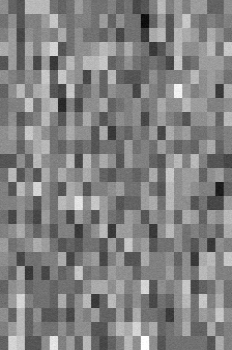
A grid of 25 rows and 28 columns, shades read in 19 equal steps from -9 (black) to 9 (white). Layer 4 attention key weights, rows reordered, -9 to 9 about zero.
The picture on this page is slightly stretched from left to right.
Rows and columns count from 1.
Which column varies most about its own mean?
18
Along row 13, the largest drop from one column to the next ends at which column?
3
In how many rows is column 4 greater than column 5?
11
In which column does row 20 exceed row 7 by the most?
10
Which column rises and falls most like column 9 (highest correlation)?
22
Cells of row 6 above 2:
4
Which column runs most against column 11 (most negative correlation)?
1
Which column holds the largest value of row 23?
27
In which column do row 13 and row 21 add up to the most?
23
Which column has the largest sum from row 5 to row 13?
6
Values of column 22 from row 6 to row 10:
0 8 1 -1 1
